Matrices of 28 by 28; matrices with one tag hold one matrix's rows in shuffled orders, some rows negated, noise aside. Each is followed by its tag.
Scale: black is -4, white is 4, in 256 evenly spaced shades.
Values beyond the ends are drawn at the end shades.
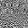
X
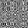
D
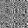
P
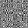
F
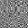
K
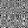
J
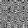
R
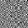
K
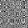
J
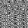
R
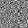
K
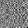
P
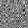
J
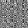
D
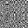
P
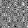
R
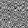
R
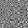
K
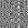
K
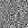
K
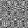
R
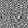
K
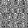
R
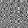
K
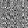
D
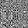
X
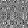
D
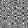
R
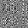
D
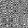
X
